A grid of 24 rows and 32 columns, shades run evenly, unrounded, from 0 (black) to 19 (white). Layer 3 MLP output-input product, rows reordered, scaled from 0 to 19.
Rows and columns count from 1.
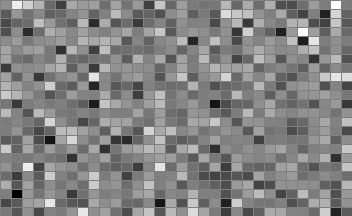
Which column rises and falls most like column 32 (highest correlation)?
9
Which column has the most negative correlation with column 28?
26
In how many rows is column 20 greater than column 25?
10
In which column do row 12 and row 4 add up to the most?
15
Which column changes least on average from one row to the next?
19
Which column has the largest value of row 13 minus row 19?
4
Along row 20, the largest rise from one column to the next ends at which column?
5
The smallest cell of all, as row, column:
22, 2
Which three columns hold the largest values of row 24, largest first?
8, 18, 30
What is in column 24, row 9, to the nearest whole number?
10
